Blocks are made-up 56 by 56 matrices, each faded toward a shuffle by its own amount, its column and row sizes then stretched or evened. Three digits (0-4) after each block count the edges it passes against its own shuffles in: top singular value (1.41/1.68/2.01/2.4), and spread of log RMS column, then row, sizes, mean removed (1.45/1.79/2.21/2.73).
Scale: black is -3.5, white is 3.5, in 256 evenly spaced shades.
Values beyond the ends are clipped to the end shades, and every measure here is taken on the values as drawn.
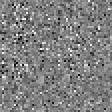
1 2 1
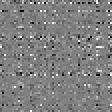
2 3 4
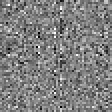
2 2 1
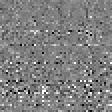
0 1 4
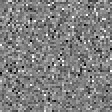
1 0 0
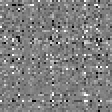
0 3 3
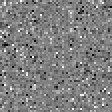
0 2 0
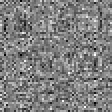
3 3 0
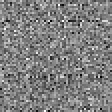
2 0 2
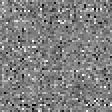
1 0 3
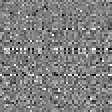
4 0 3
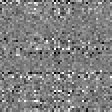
3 2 4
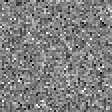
0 0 0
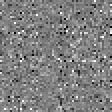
0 2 2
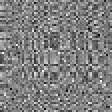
4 2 0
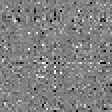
1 2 2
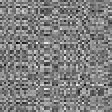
4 3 3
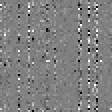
3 4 0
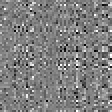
4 4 2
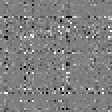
2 3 4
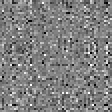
3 3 2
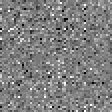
2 2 2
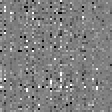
1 4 2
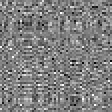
4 0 2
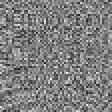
3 1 1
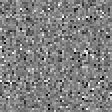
2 1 1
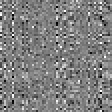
4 4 0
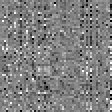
3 4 0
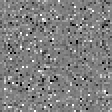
0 2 0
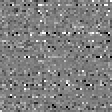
0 0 4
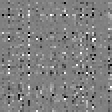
2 4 3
